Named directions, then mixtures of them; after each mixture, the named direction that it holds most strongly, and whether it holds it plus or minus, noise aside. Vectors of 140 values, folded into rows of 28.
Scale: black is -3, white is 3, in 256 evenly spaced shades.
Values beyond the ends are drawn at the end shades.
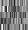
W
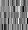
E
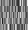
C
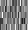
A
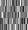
A, plus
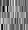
W, minus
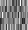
A, plus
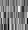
E, plus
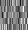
E, minus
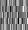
E, minus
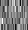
C, minus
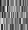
W, minus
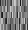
A, minus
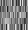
W, minus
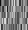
W, minus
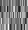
C, plus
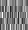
A, plus
